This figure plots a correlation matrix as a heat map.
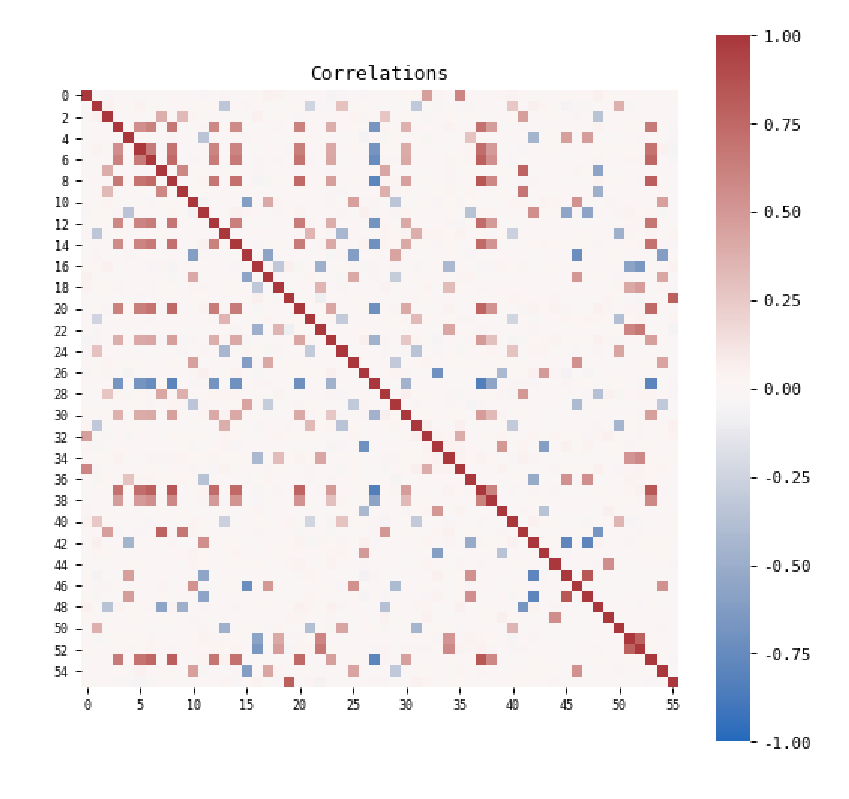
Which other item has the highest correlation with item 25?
46
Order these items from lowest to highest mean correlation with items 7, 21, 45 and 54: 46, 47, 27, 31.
27, 31, 46, 47
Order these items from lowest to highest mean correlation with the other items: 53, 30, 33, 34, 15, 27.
27, 15, 33, 34, 30, 53
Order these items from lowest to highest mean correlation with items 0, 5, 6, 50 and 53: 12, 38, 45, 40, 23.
45, 40, 23, 38, 12
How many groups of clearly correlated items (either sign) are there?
10
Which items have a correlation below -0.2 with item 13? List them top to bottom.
1, 24, 40, 50
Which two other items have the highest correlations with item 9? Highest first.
41, 7
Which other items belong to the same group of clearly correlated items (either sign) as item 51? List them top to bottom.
16, 18, 22, 34, 52
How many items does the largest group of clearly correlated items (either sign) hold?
13
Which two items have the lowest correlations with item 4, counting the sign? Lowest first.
42, 11
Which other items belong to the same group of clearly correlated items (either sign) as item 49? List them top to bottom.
44
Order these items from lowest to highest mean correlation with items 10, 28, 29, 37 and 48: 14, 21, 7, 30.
7, 21, 30, 14
